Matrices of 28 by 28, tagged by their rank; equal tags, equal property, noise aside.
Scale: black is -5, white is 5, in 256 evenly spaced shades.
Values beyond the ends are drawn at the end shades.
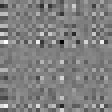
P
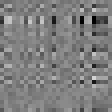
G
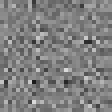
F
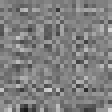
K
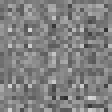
K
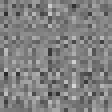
K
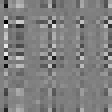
G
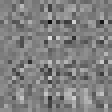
P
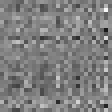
K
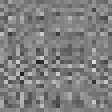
K
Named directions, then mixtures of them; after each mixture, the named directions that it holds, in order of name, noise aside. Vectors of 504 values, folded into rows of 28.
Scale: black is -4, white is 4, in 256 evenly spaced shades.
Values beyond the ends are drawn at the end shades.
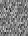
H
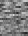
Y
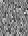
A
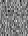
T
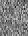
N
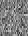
A, H, T.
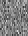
N, T.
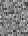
N, T, Y.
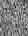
N.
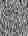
T.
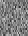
A, N.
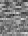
Y.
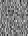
T.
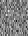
T.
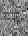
A, N, Y.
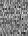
N, Y.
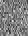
A, N.
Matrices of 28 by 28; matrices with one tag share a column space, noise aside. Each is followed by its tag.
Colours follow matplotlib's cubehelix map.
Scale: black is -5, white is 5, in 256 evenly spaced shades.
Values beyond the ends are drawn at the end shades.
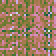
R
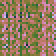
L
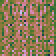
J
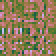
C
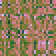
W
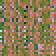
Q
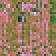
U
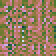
Q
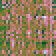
W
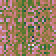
Q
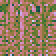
J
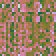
U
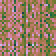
L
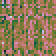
W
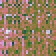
W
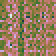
L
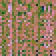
J
